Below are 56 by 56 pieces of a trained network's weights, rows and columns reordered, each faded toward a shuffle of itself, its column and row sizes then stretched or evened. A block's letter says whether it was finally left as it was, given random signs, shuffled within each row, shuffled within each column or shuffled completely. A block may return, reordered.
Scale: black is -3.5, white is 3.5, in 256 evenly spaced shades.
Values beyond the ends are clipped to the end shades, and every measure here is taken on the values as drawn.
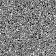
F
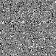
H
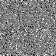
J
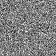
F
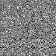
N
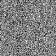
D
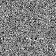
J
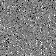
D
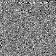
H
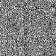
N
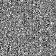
D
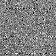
H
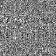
N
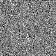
D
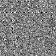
H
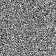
F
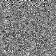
H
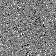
F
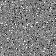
F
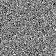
F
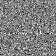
J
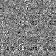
N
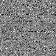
J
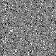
D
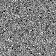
F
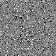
H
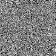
H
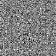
N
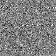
J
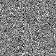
D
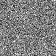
F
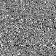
J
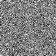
H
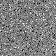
F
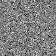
D
